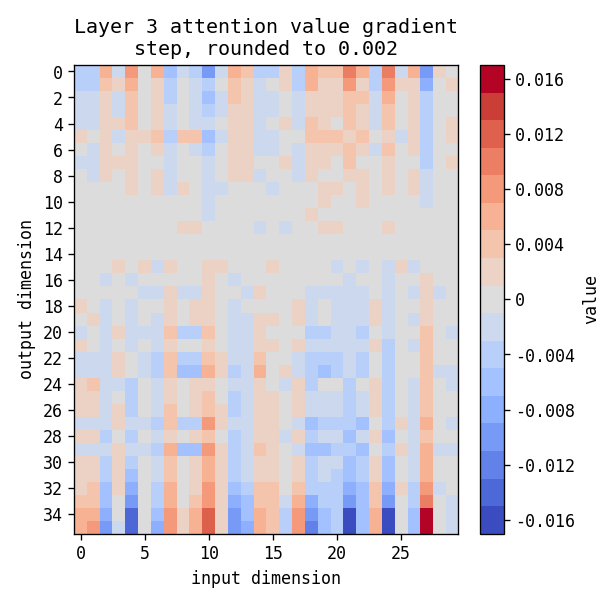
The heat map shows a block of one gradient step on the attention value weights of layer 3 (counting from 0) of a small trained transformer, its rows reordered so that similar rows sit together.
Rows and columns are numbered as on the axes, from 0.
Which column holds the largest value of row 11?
18
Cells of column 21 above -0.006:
29
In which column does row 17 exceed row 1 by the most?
27
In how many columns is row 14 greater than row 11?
1
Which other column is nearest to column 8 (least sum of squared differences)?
5
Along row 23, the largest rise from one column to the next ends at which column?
10
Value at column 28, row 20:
0
